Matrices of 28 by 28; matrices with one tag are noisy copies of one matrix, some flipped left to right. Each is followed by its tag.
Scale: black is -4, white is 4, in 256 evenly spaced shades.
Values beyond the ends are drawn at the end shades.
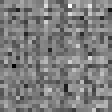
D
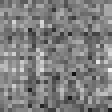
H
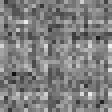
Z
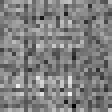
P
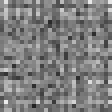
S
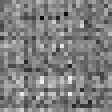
P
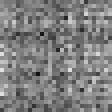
H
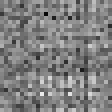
P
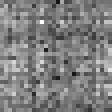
H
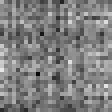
H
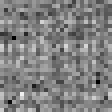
Z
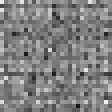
S
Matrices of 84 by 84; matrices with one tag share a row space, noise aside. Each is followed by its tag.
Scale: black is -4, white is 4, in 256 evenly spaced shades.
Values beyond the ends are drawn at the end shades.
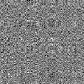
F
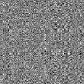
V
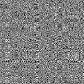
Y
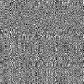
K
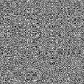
F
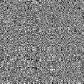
F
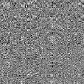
F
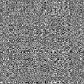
V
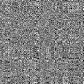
Y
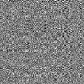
V
